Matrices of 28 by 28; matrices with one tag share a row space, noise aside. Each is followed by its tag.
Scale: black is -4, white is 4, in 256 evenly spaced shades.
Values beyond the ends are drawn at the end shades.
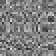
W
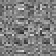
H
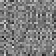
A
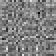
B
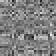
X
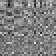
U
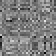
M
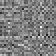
U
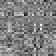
U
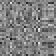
W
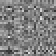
U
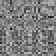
W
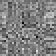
B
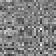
U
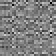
X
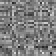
X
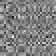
A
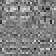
M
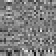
U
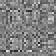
W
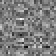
H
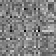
W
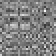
M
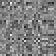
W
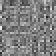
M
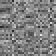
X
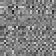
A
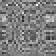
B
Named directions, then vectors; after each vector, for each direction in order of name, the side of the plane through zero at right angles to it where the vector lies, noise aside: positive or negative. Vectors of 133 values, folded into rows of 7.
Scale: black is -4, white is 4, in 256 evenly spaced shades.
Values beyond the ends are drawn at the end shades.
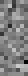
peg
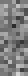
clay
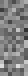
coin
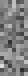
positive, positive, negative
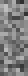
positive, negative, negative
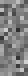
negative, negative, negative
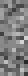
negative, negative, positive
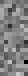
positive, negative, positive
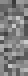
negative, positive, positive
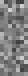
positive, positive, negative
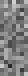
positive, positive, negative
